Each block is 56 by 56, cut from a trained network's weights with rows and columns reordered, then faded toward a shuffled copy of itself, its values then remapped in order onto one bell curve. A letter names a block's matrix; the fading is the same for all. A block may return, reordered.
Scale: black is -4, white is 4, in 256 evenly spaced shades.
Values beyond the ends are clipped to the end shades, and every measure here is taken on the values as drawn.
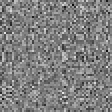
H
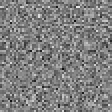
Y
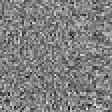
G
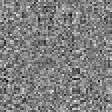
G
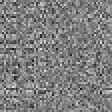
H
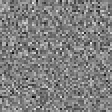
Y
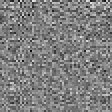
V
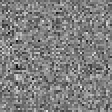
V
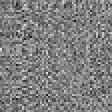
H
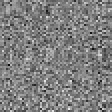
H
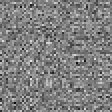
H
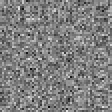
G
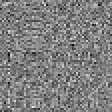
V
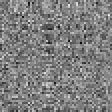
H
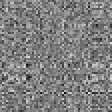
V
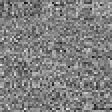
Y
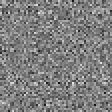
Y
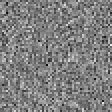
G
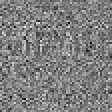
Y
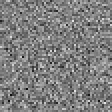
G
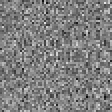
H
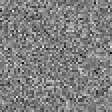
G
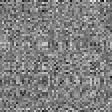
V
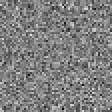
G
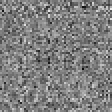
V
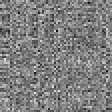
H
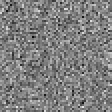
G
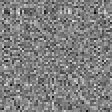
Y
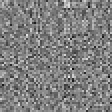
H
